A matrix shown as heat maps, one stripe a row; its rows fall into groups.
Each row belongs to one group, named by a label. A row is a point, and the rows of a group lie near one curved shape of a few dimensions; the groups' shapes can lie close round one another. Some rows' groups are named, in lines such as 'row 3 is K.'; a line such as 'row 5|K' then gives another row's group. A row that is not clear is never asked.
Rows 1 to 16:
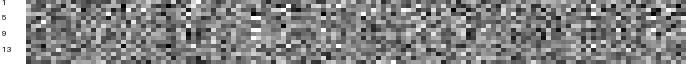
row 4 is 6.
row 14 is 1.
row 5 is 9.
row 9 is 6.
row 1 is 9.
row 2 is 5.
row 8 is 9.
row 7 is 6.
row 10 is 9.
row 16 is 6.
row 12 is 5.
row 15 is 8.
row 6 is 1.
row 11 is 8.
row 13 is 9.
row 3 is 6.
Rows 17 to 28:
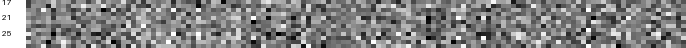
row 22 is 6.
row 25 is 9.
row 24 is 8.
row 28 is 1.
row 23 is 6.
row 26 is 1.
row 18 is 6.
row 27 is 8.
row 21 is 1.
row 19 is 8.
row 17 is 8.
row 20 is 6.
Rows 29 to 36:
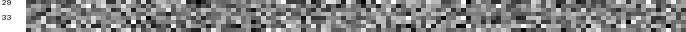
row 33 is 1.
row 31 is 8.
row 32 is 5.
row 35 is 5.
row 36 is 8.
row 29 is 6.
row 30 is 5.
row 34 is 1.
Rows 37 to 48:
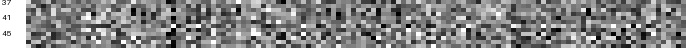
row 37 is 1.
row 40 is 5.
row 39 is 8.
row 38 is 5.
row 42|8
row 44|5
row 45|1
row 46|1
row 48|5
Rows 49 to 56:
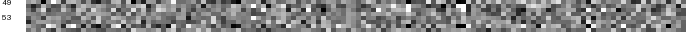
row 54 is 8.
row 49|5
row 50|1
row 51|1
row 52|6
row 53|9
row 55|5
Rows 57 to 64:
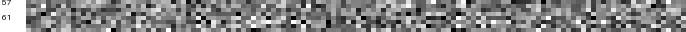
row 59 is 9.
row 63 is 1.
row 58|1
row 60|5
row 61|1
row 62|8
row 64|8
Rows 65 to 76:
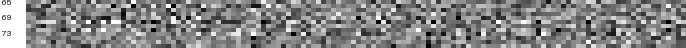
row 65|1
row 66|8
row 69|9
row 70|5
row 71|5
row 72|5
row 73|1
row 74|6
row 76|6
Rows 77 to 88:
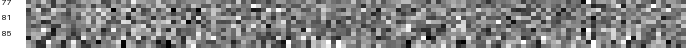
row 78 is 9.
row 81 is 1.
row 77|8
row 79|8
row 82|5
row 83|1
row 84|8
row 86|9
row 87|5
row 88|5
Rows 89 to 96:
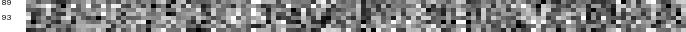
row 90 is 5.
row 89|9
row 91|1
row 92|1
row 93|8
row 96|6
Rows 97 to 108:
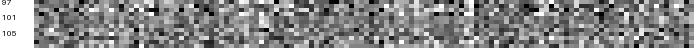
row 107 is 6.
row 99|6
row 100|1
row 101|9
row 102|9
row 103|1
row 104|1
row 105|5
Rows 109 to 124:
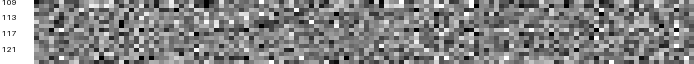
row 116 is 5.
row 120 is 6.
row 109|6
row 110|6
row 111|5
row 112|1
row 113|1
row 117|6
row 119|1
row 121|1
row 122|5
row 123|5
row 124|8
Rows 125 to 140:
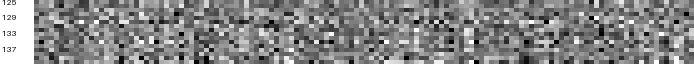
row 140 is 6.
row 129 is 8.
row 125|8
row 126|8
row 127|5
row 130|5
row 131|8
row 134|6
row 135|1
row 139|8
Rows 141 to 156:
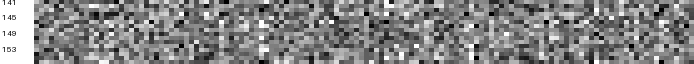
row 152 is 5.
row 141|9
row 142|6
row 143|8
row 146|9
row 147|1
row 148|1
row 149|5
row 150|9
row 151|6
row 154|6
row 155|6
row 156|8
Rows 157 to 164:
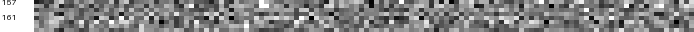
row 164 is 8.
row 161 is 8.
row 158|9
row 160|8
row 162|5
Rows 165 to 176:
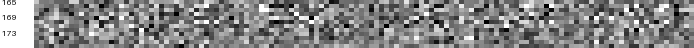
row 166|9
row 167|9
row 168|5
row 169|8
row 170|9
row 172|1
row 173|6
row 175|8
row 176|5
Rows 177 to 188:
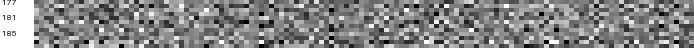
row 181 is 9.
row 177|1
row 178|5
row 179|8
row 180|6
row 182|5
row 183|6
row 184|1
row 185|6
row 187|9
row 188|6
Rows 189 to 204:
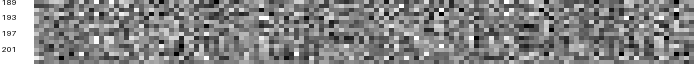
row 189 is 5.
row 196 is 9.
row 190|6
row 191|6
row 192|5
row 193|9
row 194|8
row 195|6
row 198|5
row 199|5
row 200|5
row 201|5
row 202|5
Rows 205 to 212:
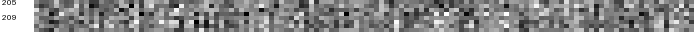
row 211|5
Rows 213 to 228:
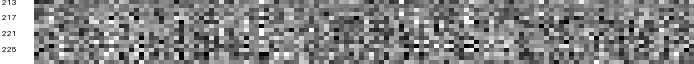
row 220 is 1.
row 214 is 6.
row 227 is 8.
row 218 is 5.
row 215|1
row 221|9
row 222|8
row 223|5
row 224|5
